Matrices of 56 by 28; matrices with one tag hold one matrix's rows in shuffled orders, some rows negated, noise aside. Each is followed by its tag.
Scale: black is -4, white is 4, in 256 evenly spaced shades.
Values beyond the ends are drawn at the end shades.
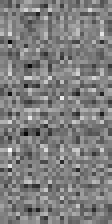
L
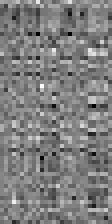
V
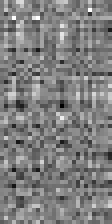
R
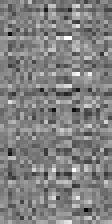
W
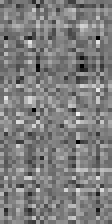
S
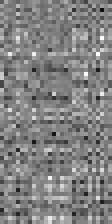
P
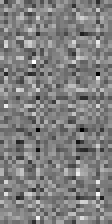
S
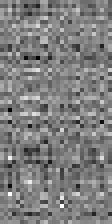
L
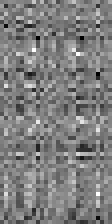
S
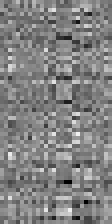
W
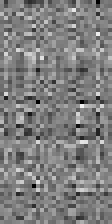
S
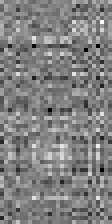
P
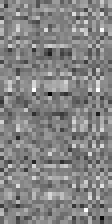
P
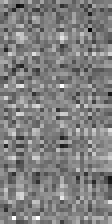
R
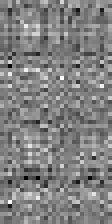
L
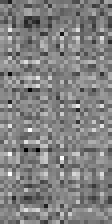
L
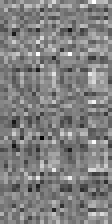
V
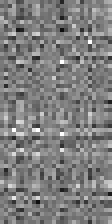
R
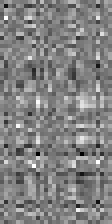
S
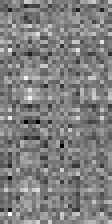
L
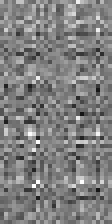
S
